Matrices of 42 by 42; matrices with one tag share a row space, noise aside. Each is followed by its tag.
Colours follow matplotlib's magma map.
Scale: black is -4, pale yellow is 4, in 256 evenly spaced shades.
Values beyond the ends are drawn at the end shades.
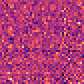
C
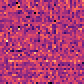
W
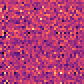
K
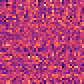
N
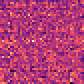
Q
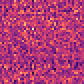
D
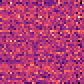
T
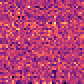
W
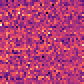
W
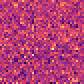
D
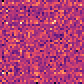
K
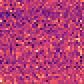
T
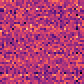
T
